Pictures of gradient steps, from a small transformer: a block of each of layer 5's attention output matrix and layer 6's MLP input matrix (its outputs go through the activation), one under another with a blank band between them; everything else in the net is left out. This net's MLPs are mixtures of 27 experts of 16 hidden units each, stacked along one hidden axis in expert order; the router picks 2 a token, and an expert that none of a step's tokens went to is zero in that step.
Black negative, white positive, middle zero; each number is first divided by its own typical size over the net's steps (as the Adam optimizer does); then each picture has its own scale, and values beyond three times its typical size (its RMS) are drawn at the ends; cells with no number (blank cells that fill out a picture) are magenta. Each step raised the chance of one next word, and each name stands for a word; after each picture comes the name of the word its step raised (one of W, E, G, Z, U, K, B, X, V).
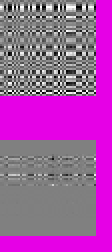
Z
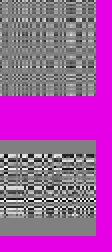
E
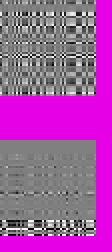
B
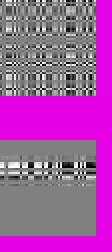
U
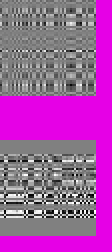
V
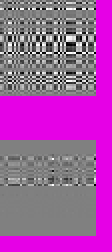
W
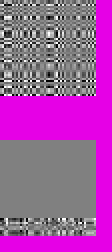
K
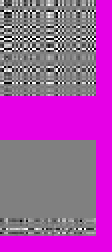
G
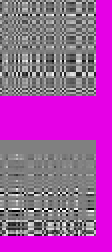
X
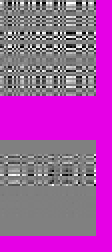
G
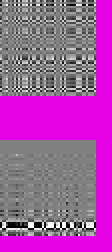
U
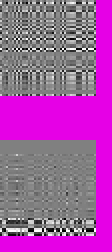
G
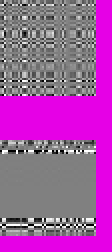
K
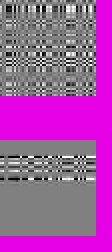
Z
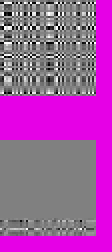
B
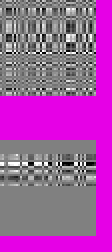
W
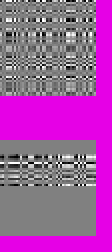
E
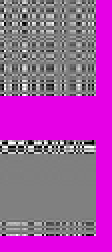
V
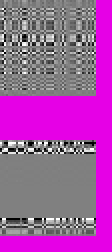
W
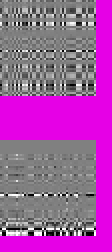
V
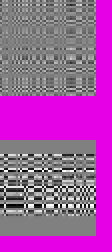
U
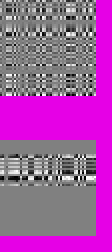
K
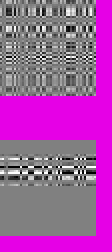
B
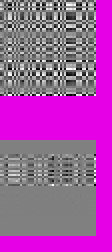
K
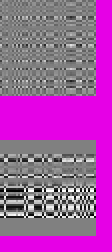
K
